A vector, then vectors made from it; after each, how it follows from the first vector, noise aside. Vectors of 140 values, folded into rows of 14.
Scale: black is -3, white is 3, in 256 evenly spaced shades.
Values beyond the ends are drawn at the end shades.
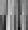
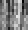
reversed.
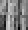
copied.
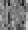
wrapped around, partly zeroed.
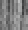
reversed, shrunk.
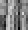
copied.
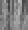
reversed, shrunk.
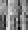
copied.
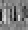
wrapped around, partly zeroed.
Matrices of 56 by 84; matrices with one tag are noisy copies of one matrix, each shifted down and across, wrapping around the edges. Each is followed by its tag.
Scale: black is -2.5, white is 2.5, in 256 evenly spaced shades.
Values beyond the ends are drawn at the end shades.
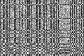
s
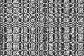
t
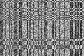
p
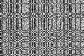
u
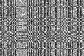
s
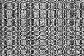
t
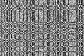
u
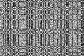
u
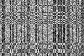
p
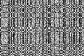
u
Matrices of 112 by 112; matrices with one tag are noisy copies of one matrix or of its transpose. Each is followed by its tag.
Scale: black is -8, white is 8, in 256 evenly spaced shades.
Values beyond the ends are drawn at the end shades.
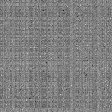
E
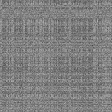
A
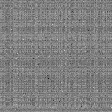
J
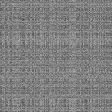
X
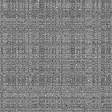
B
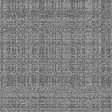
B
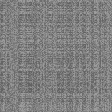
A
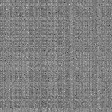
E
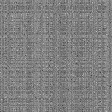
J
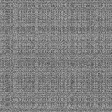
J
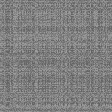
J
